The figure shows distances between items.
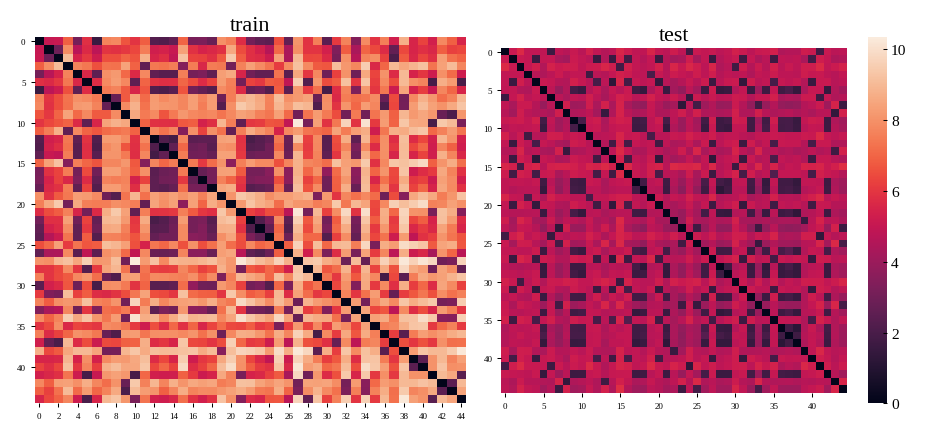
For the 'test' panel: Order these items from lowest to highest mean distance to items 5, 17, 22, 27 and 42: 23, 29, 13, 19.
29, 23, 13, 19
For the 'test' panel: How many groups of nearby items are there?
8
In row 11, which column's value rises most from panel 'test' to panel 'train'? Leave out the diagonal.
19
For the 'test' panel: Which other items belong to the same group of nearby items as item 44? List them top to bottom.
7, 23, 25, 33
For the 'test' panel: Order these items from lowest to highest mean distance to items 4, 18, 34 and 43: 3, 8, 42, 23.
42, 8, 23, 3
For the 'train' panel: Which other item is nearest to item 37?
2
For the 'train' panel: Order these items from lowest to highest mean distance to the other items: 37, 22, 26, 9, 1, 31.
26, 1, 22, 37, 31, 9
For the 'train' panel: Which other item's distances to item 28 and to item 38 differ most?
44
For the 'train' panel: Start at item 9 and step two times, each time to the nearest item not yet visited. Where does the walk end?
42
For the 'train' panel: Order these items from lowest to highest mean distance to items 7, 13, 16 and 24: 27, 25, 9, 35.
35, 9, 25, 27
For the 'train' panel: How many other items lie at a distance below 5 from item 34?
5
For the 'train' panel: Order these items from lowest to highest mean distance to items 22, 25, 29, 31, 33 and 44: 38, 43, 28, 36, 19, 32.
28, 36, 19, 38, 43, 32
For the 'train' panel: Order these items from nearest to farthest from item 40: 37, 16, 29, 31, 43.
16, 37, 31, 43, 29
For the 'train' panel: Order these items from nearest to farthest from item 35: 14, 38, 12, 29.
12, 14, 29, 38
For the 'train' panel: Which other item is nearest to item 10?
41
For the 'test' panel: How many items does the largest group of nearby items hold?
15
